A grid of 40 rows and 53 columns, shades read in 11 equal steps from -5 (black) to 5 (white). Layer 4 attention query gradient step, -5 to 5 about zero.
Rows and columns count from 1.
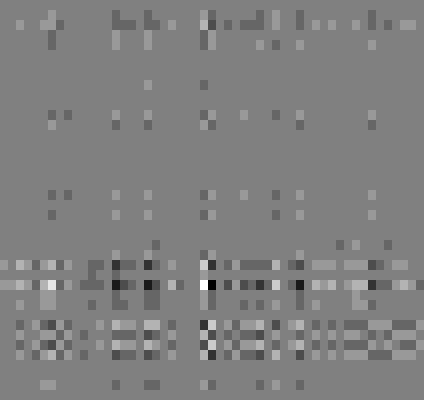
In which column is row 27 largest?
26
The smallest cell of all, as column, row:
27, 29
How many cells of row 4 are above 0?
3
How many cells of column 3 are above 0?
6
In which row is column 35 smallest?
33
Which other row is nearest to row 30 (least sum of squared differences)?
39
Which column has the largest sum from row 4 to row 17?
19
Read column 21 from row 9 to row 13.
0 0 0 0 0
